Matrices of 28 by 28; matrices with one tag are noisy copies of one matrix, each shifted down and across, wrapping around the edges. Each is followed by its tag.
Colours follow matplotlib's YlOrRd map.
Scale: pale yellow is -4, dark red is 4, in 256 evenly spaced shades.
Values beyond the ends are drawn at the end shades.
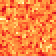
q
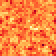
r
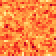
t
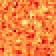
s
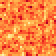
s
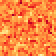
t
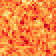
r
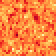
r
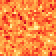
t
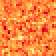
t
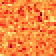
t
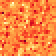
s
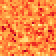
t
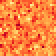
q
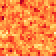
r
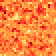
t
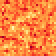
s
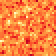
s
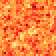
s
